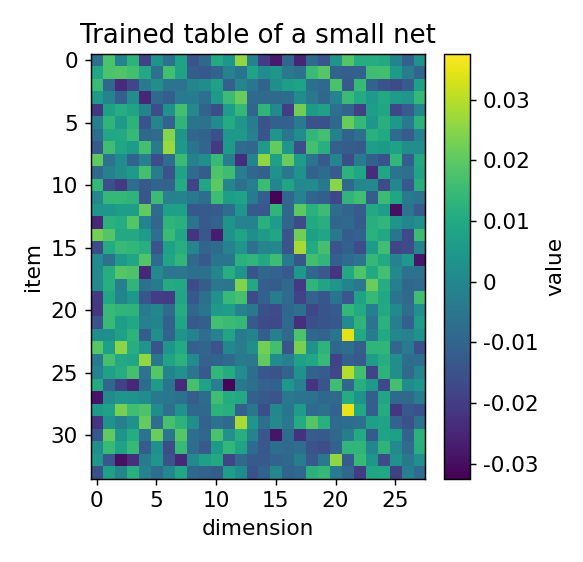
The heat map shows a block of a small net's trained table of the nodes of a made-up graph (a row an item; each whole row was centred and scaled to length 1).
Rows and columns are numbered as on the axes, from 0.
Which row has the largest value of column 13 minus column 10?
14
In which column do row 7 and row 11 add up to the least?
20
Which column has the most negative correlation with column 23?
10
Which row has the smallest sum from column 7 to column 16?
32
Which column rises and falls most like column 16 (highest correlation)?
9
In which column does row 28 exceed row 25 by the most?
4
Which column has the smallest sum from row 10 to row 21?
8
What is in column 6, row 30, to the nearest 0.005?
-0.005
